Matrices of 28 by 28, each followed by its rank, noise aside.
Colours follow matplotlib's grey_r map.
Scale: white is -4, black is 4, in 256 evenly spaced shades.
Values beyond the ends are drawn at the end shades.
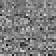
five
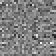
seven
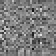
five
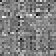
five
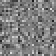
four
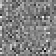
five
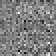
four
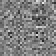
five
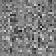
seven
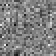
seven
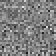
seven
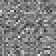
seven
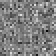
seven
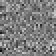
seven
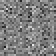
six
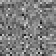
five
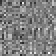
six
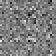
five
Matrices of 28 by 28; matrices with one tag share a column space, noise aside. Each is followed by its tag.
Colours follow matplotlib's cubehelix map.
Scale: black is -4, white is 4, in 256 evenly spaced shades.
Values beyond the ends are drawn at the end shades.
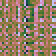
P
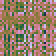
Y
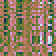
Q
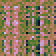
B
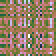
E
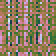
Q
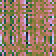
Q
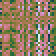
Y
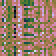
P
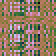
Y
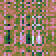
Q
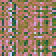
B
